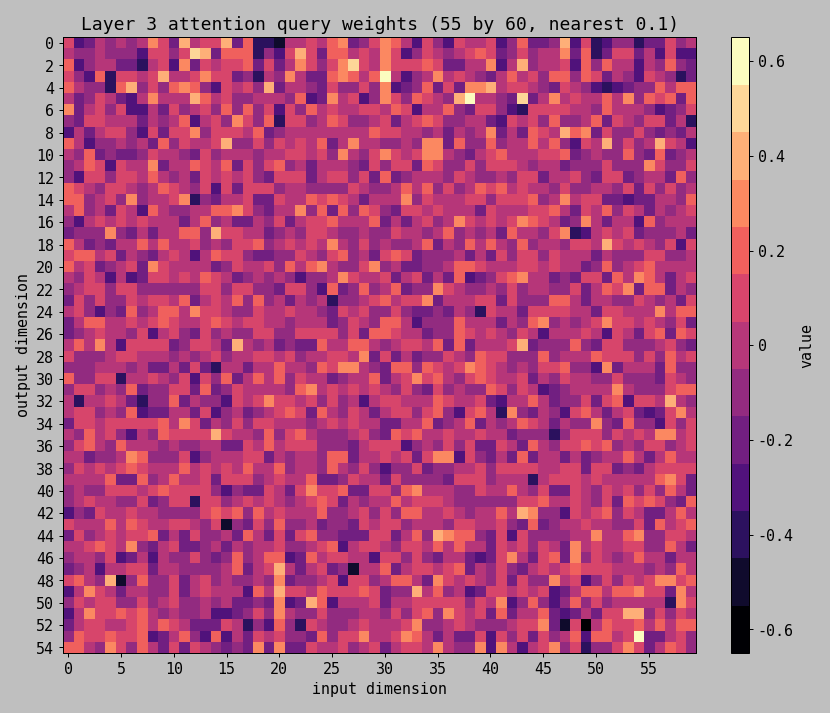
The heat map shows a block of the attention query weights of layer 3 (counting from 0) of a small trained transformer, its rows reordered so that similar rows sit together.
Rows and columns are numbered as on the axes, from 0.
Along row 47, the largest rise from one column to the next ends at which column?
28
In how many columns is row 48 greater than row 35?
23
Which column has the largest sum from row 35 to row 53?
20
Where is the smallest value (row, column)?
52, 49
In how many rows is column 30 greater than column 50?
25
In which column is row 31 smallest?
45
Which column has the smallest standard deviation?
10
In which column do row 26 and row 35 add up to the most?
56
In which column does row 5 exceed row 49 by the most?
38
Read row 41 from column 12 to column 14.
-0.4 0.1 0.1
